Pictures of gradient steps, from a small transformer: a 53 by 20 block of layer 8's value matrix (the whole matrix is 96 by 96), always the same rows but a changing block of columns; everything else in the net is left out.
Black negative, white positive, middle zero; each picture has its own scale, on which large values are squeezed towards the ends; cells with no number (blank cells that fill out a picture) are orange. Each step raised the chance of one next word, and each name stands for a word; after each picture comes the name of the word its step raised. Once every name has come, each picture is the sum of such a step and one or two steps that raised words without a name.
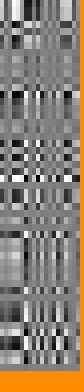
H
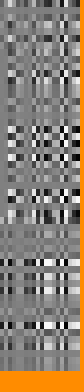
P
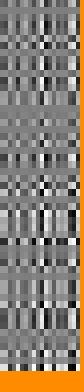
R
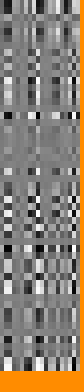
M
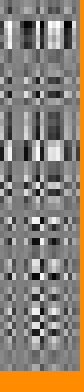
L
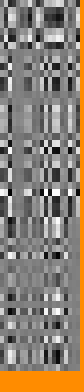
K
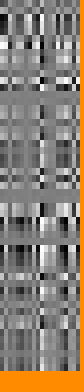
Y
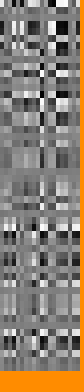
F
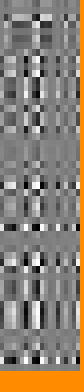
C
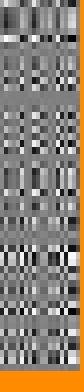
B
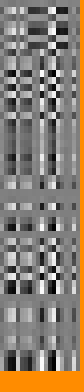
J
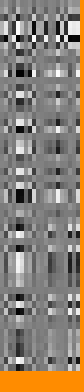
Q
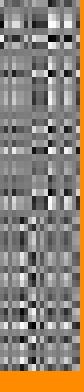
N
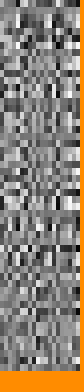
B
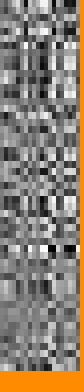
M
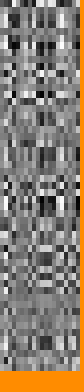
F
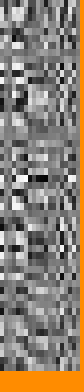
H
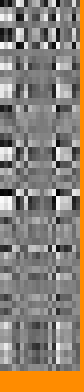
K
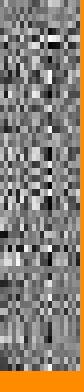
Q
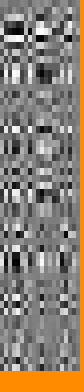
Q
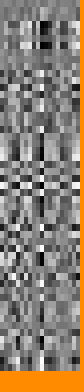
L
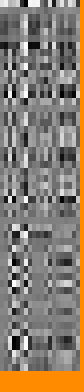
F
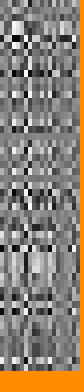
Q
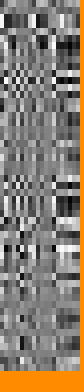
Y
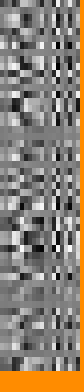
Y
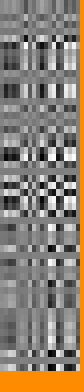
R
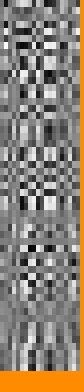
J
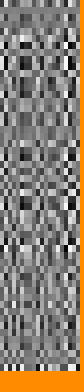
R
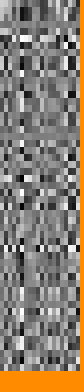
H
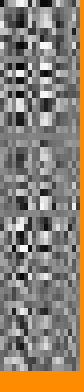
F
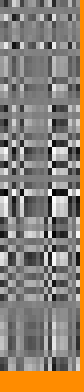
K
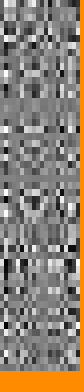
P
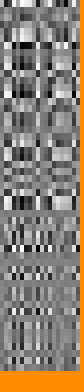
F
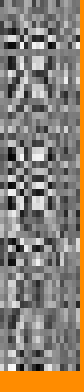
R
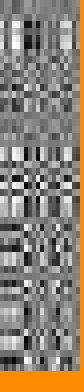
L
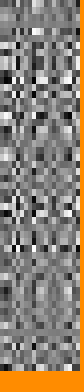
M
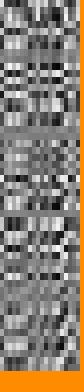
H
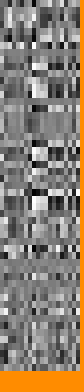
K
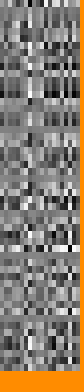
F
